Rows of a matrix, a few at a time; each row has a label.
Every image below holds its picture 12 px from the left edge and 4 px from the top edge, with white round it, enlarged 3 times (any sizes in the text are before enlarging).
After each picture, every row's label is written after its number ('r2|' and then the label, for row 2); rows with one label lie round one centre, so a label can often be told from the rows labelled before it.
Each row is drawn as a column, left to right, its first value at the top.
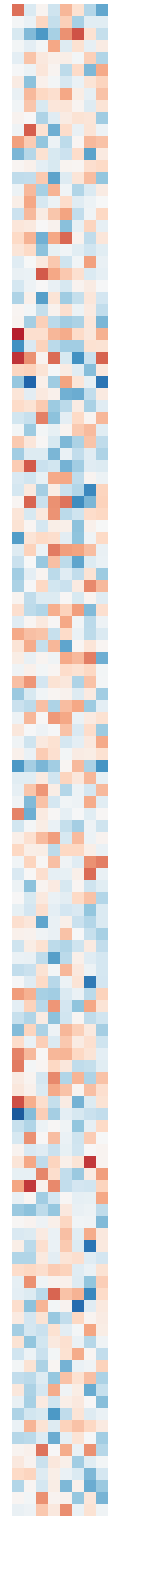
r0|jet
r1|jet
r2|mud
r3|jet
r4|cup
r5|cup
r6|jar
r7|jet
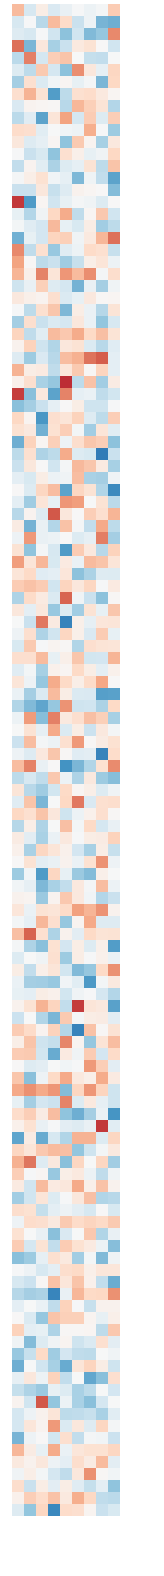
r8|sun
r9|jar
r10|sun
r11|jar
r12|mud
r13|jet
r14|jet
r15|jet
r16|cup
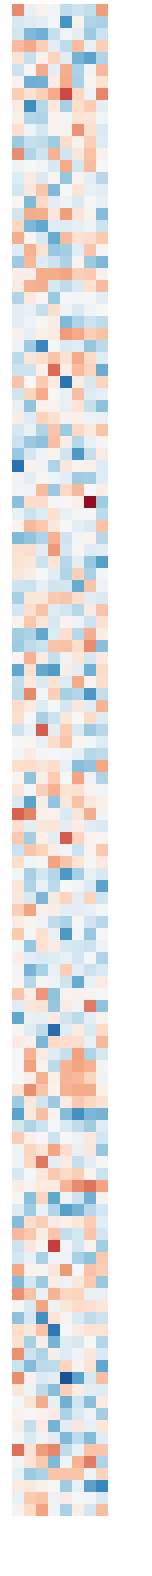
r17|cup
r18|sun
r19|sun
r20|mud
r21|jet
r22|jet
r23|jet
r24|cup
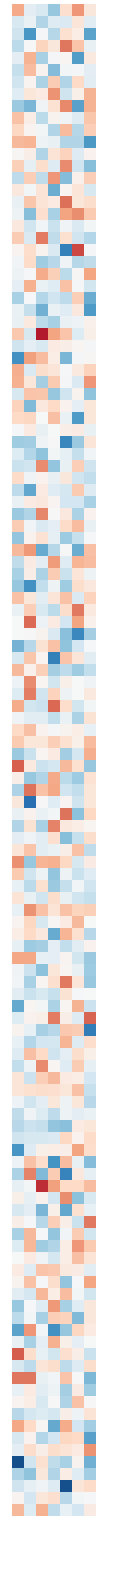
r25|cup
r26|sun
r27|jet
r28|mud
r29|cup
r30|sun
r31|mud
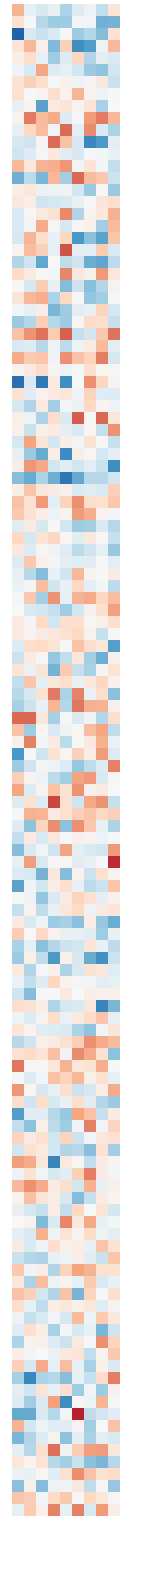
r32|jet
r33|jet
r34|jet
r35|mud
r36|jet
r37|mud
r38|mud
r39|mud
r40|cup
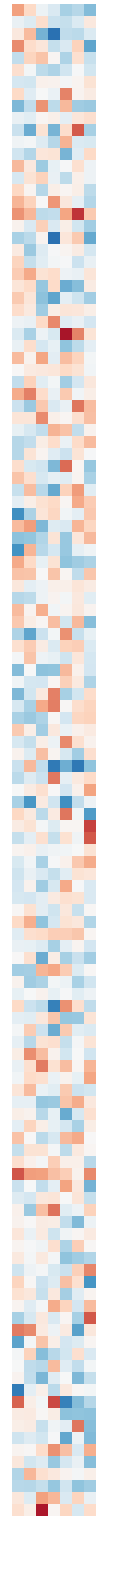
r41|sun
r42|sun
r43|mud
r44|mud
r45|jet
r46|jet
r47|mud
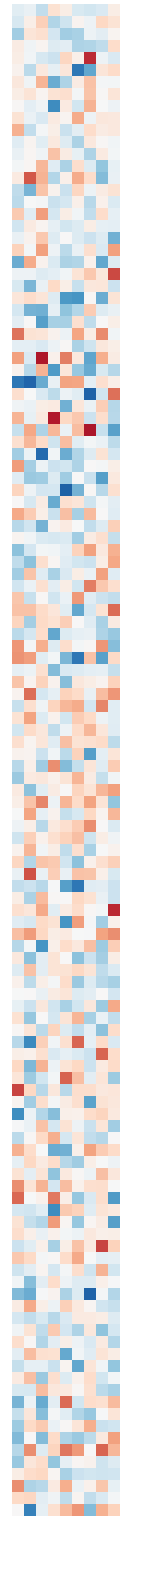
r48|jet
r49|jar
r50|jet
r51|cup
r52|mud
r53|mud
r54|jar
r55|mud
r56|sun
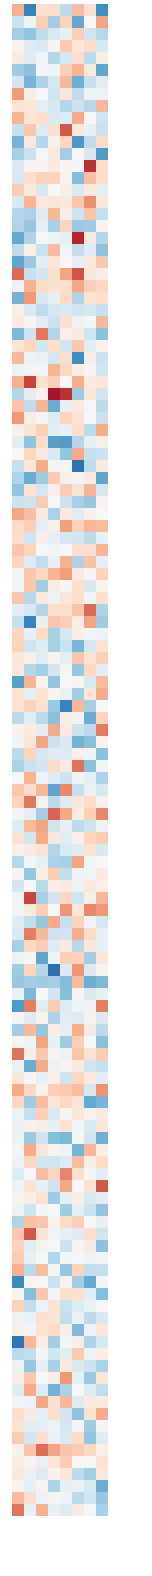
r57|mud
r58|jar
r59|mud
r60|sun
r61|sun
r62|cup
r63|sun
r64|jar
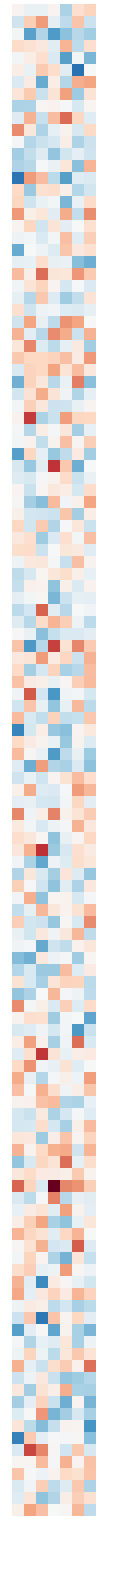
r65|jet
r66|mud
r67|sun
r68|jet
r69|jet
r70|mud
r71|jet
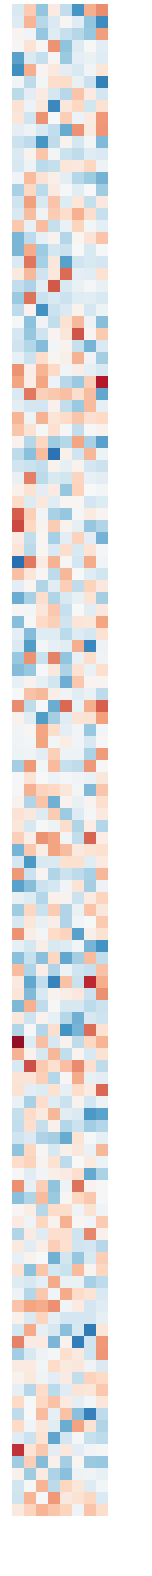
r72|mud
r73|sun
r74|mud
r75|sun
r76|mud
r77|jet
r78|cup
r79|cup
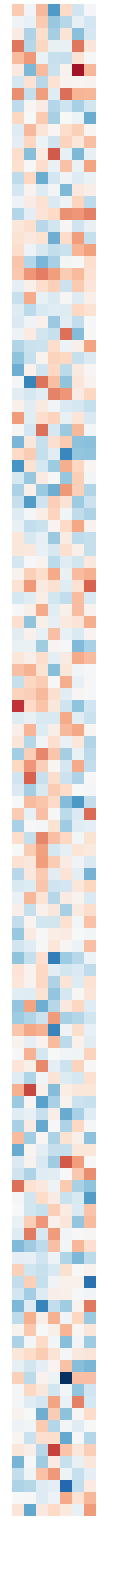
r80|cup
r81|jar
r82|cup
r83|mud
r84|jet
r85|sun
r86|sun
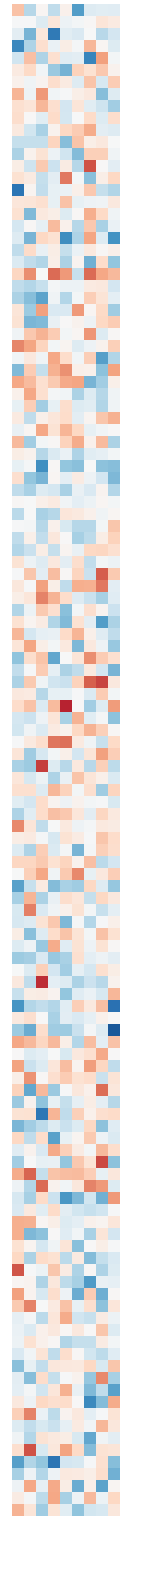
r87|mud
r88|mud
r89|cup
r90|mud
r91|mud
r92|jar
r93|jet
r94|jar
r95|mud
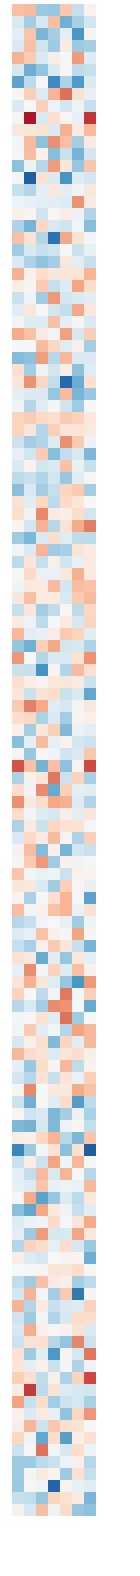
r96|cup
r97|cup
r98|mud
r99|jar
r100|jet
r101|jar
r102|cup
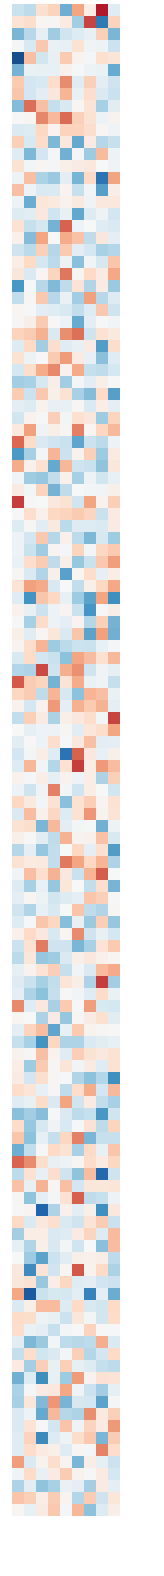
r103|jet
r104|jar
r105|jet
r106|mud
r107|jet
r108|cup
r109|jar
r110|cup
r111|jar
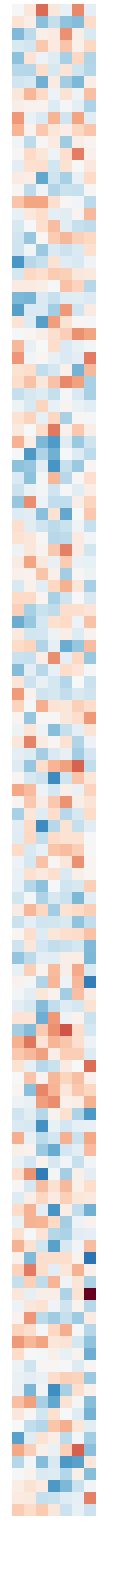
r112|mud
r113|mud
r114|cup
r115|cup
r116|cup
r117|cup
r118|jet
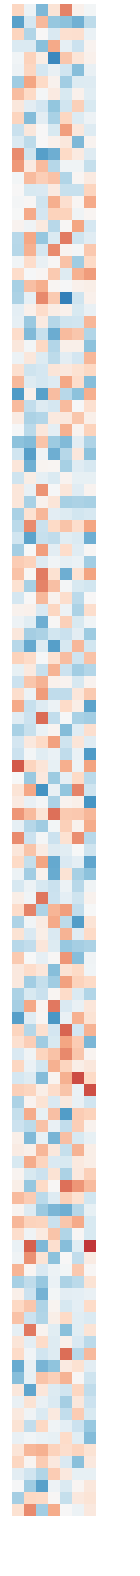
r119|cup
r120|sun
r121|jar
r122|sun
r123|cup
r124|mud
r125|sun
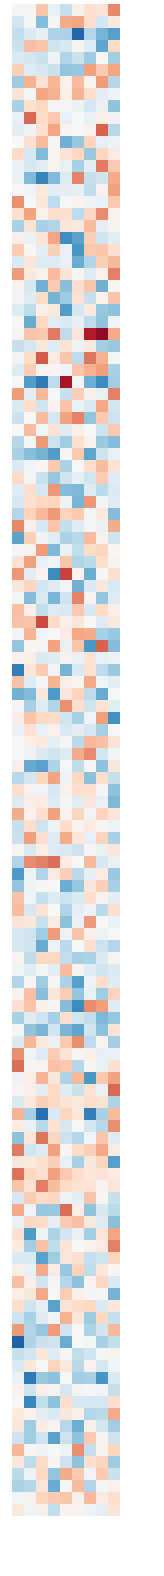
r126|sun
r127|jet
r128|jet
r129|jet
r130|mud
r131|mud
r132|jet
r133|jet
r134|sun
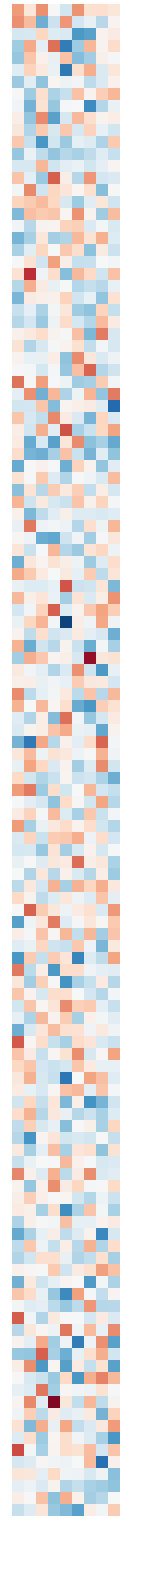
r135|mud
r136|sun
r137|cup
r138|sun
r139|jar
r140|jet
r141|sun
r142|cup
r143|sun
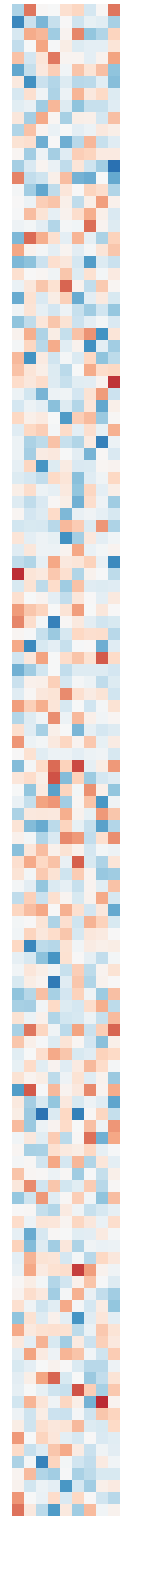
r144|mud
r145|cup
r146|cup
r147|jar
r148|sun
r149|cup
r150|jet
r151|sun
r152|cup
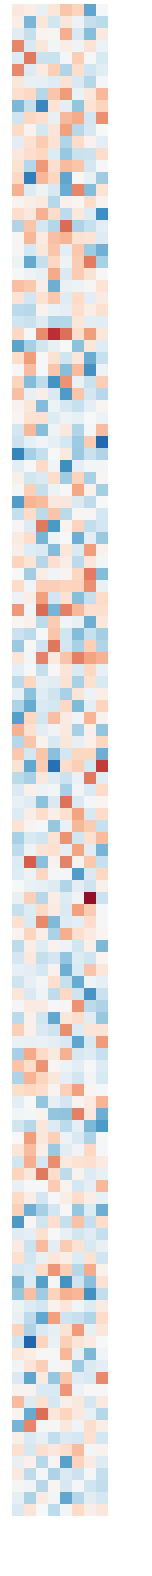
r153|sun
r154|jet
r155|sun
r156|jet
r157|cup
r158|sun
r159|jar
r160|cup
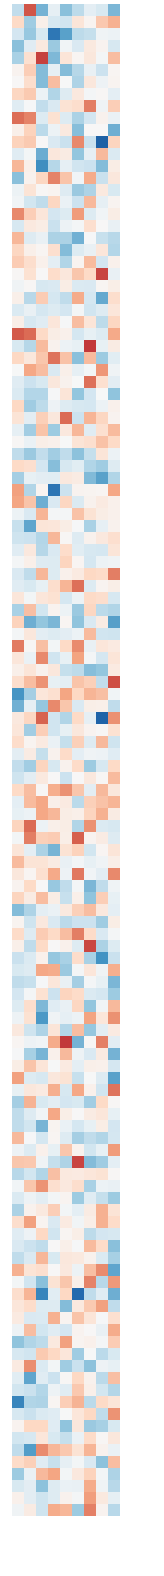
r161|jet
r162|jet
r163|jar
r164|mud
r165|mud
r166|jar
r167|mud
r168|mud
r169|jar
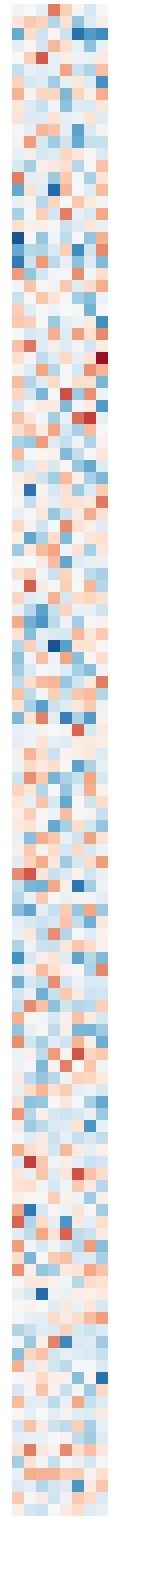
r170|mud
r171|jar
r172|jar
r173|cup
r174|sun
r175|mud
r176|mud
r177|jet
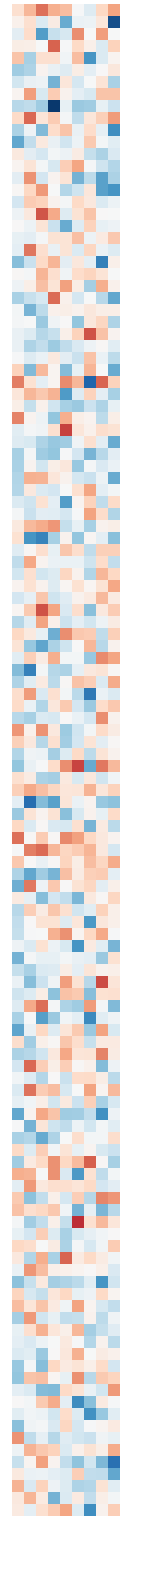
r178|mud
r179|sun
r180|sun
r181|sun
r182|cup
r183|cup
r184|jet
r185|cup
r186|cup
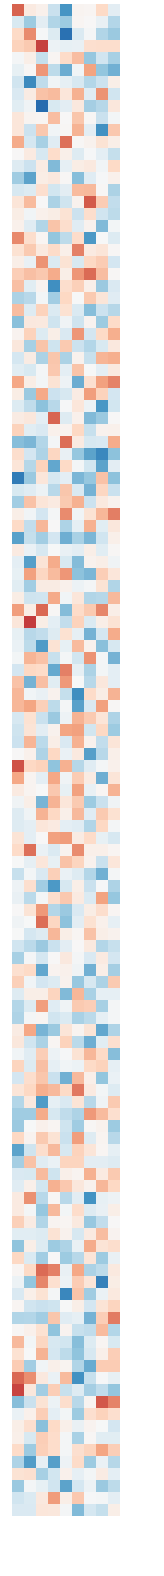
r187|cup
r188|cup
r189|sun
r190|mud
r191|jar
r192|jet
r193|sun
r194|sun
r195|mud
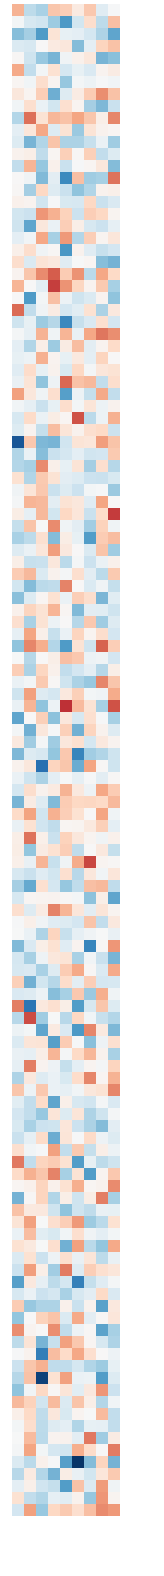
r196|sun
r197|mud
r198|jet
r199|sun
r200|cup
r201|mud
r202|cup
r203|jet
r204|mud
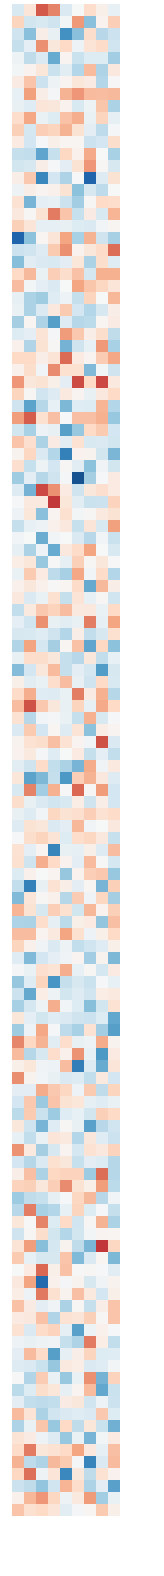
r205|mud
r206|mud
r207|cup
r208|jet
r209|jet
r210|mud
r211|cup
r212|mud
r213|sun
